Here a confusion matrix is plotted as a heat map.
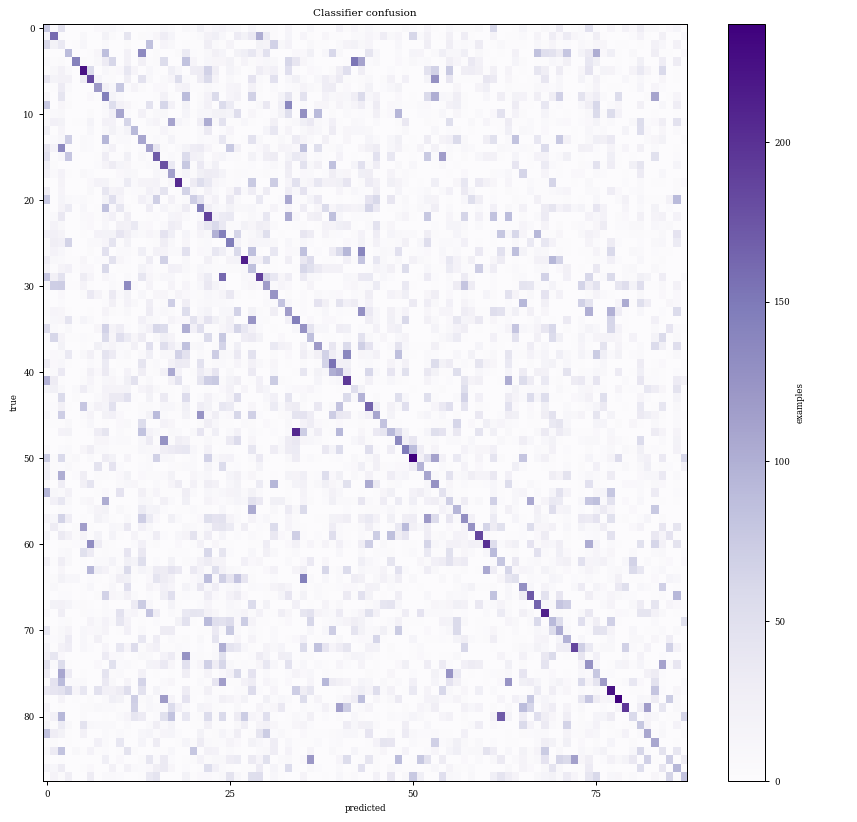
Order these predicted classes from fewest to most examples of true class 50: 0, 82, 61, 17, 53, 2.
17, 82, 61, 2, 0, 53
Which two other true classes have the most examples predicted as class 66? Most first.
55, 78
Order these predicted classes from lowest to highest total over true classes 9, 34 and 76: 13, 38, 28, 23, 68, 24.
68, 23, 13, 38, 28, 24
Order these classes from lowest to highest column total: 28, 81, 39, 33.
39, 81, 33, 28
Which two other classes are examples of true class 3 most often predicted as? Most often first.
13, 75
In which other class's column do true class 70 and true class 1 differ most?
29
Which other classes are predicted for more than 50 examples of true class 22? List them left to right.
33, 39, 52, 57, 61, 63
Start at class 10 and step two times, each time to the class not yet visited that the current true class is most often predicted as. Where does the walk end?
19
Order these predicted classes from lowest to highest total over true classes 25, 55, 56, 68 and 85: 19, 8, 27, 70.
27, 19, 70, 8
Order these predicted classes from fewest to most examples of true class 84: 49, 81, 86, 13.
13, 49, 86, 81
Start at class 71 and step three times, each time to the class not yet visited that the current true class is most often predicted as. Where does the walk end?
8
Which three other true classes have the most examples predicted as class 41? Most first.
38, 26, 79
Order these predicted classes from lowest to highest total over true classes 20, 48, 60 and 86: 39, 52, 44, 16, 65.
39, 65, 52, 44, 16
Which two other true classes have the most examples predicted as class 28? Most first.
34, 56
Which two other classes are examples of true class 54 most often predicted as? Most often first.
0, 77
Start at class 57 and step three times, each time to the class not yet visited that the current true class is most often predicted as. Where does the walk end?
14
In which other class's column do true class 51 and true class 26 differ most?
43
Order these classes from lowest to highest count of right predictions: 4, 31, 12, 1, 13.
12, 13, 31, 4, 1
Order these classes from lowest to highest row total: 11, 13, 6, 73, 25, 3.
73, 25, 11, 13, 6, 3
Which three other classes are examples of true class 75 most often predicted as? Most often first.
55, 2, 26
